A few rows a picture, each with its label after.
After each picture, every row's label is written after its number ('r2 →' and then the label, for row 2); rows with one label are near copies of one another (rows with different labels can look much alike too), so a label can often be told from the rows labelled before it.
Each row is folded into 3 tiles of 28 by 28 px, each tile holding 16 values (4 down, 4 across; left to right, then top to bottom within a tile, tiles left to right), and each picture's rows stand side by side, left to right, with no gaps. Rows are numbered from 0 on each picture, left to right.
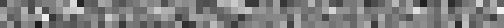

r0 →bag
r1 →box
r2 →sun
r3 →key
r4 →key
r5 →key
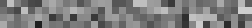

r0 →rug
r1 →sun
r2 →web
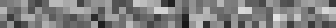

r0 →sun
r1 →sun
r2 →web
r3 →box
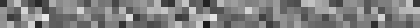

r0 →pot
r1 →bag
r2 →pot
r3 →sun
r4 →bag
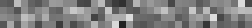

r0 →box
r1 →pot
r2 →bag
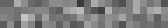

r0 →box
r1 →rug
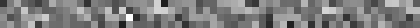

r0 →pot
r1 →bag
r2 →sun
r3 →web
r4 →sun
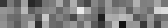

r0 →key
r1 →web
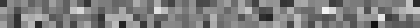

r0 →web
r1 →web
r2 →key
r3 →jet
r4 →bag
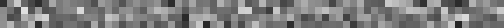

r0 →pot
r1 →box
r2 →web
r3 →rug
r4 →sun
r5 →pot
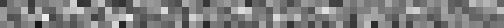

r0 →bag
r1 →pot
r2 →box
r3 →box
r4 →web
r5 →sun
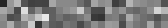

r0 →pot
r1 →jet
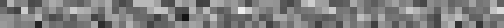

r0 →rug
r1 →sun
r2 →jet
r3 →sun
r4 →box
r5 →web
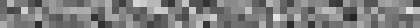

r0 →rug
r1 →sun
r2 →pot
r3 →box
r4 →jet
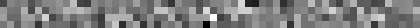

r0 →bag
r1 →web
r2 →bag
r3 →key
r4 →pot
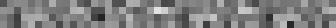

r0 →web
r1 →jet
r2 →web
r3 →web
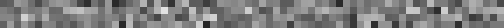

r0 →box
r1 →key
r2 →pot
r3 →rug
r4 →web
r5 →rug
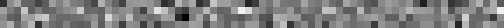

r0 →pot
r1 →box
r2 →jet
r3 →web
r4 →rug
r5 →key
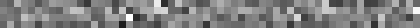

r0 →box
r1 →bag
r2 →rug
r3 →bag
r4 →key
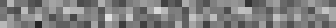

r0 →rug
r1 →box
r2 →box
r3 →box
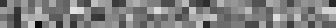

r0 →web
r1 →jet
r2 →pot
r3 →box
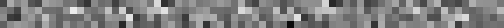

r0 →jet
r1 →bag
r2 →web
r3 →bag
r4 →key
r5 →pot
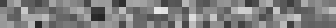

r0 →pot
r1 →jet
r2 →box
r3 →pot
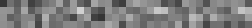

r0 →key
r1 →jet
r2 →box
